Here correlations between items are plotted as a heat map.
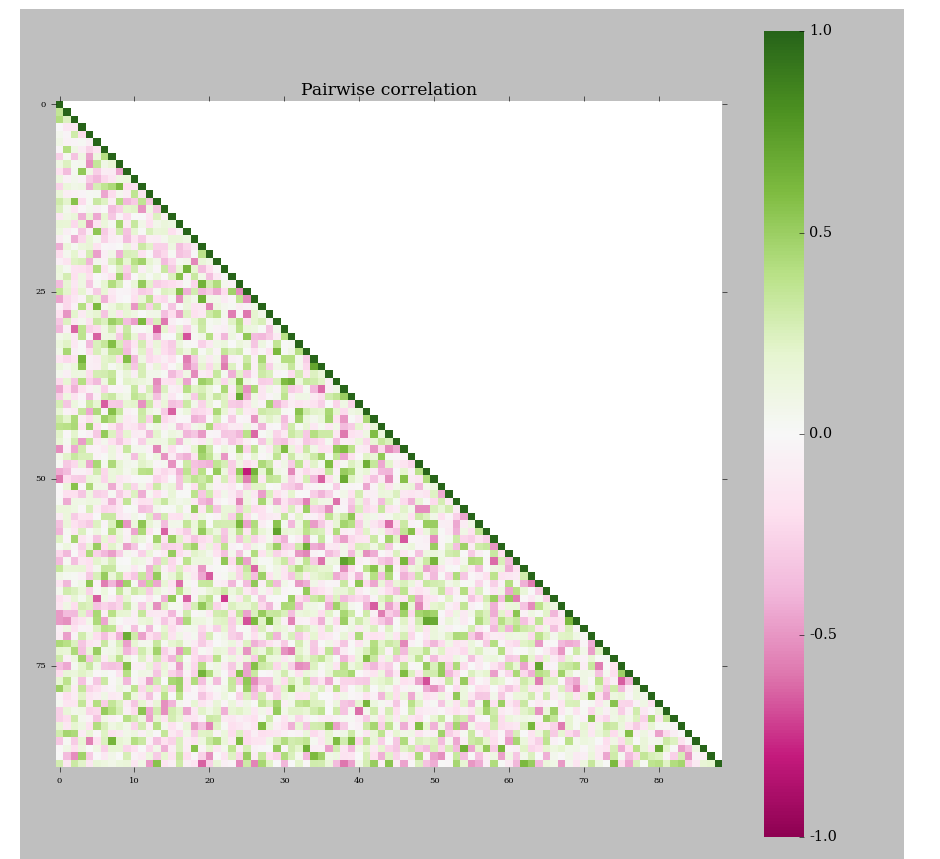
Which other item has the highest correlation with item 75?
64
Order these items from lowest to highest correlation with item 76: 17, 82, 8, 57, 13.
13, 8, 17, 82, 57
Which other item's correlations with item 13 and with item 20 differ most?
63
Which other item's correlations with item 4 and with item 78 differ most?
16
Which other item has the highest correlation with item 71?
9
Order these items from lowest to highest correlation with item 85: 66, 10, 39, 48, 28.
66, 28, 48, 10, 39
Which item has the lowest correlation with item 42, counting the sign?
67
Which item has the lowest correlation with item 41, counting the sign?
15
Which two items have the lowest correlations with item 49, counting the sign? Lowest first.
25, 77
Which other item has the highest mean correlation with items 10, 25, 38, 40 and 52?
71
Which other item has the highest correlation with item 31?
37
